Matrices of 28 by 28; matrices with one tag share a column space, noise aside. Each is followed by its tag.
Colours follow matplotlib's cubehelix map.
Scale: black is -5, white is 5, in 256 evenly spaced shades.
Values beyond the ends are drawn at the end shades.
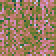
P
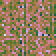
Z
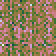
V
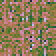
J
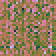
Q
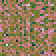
V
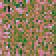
Q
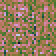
Z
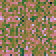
J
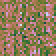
Z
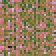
Q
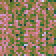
P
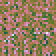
Z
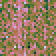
Q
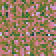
Z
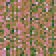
J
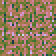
Z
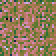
J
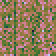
J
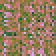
Z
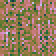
P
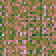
Z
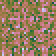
J
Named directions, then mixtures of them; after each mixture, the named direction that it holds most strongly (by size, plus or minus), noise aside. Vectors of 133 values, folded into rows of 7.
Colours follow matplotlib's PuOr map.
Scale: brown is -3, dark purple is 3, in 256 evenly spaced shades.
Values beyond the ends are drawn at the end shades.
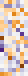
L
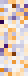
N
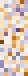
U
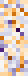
L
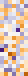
U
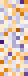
U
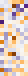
N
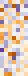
N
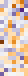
U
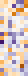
U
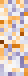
U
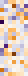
N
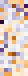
N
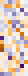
L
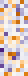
U
